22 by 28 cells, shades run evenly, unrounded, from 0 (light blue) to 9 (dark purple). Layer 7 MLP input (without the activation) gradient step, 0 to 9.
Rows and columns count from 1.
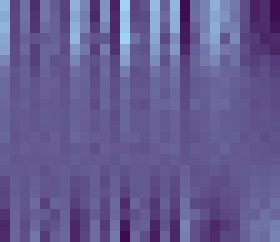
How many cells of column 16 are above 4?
16
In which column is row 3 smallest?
13
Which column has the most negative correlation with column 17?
15
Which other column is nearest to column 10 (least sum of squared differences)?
4
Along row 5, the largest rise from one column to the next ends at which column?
19
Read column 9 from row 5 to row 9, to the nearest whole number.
4 5 5 5 5
